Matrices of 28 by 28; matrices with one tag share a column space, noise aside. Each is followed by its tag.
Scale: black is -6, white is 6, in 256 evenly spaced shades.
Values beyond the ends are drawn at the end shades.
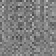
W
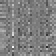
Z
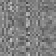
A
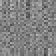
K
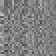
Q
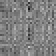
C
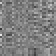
K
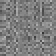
W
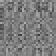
C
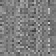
Z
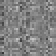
A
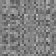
Q
